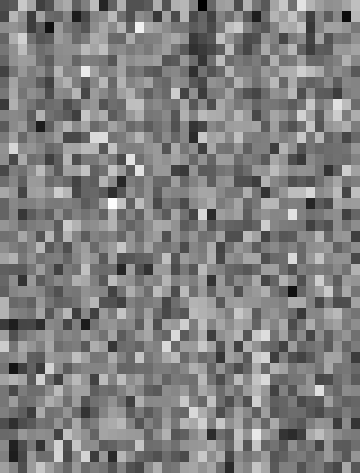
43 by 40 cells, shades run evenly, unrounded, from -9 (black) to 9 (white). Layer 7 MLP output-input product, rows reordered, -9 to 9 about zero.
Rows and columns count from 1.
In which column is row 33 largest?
30
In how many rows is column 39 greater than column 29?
21
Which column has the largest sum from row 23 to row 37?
23
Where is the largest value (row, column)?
19, 13
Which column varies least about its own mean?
17
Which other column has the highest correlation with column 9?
29
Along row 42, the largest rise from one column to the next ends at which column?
14
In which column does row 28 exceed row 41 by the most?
5
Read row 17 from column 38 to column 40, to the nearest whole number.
3 -1 0
